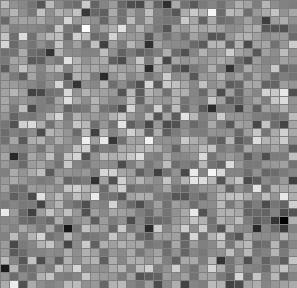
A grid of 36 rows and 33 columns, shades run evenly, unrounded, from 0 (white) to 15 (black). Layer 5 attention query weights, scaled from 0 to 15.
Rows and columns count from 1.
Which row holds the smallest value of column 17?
18
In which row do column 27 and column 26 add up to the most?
36
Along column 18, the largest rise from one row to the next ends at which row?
15
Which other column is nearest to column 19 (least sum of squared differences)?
23
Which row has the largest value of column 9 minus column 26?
21
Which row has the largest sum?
28
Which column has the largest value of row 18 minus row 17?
13
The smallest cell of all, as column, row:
10, 4
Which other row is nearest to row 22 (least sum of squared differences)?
30
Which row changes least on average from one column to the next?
19
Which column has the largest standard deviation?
32
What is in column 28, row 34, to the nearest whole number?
7
